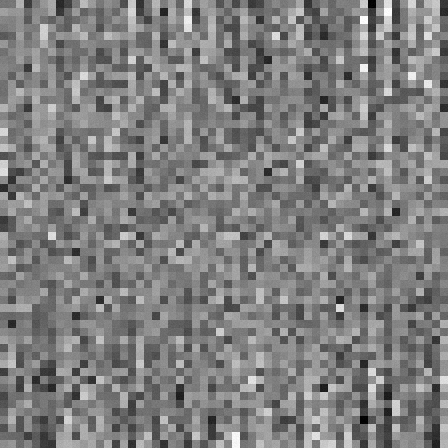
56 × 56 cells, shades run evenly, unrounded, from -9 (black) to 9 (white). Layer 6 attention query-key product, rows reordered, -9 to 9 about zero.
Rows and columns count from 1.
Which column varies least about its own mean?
51
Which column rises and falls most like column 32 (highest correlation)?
56
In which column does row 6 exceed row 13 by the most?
29
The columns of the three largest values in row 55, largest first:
30, 40, 44
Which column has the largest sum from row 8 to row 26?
49
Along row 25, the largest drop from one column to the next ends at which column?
2
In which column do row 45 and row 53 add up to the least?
46
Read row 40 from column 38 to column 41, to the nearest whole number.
-4 2 -1 2
